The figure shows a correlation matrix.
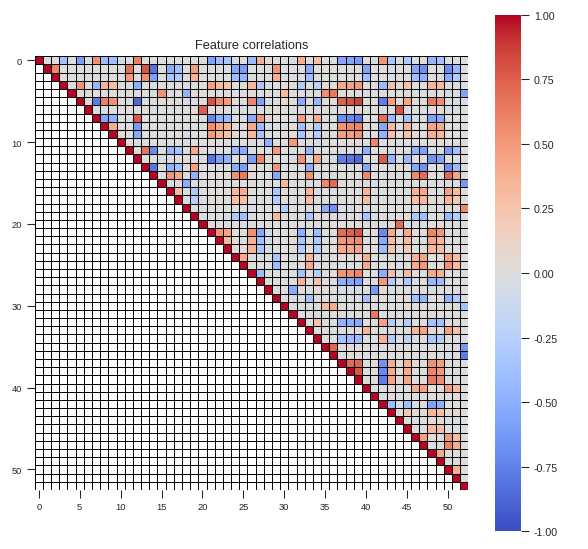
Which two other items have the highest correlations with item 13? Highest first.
1, 11
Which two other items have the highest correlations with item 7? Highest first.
12, 42
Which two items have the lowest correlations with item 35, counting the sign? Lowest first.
52, 18
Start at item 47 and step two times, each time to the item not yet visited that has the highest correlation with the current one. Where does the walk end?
50
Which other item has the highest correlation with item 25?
14
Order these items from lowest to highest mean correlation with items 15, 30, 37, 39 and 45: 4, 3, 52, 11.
52, 11, 4, 3
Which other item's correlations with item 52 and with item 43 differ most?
36
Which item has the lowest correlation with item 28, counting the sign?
41
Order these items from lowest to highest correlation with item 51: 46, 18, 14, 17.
18, 17, 46, 14
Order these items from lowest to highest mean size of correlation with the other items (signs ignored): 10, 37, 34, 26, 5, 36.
10, 36, 34, 26, 37, 5
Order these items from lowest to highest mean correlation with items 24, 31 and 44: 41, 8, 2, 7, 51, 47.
2, 7, 8, 51, 47, 41
